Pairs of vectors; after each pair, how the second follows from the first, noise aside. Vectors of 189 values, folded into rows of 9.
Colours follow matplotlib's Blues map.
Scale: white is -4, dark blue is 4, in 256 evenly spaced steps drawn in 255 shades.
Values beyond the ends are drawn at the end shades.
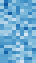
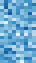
copied.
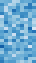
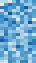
wrapped around.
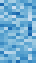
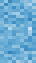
negated, shrunk.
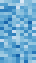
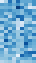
reversed.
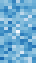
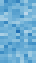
reversed, negated, shrunk.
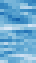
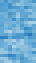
reversed, negated, shrunk.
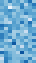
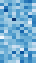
wrapped around.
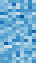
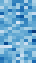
copied.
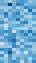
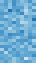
reversed, negated, shrunk.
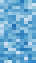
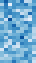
reversed.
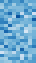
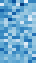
wrapped around.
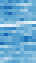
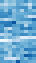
reversed.
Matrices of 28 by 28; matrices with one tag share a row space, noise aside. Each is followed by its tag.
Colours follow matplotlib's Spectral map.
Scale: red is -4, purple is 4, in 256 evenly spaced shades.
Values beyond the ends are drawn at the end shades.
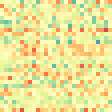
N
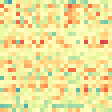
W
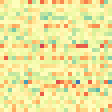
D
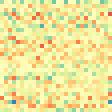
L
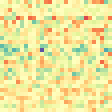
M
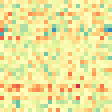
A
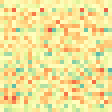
M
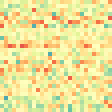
A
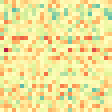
A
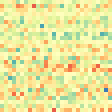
L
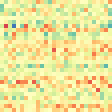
L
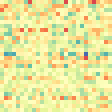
W
